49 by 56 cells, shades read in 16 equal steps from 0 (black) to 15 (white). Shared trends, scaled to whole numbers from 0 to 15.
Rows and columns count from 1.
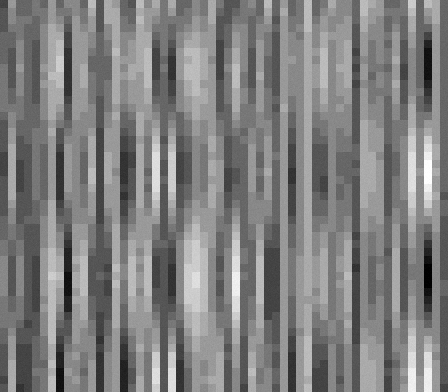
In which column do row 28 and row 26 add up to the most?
52
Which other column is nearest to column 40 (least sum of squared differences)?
23
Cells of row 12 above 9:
10
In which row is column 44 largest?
35
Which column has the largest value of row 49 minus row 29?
54
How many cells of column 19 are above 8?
28
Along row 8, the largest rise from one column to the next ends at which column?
55
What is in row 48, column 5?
6
